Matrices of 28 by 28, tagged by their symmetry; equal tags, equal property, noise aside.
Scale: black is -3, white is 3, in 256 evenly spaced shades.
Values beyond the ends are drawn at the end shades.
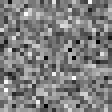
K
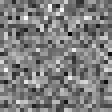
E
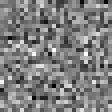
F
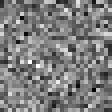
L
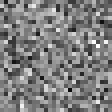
F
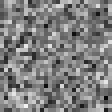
F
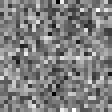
F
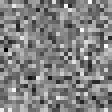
K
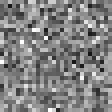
L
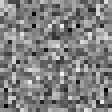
E
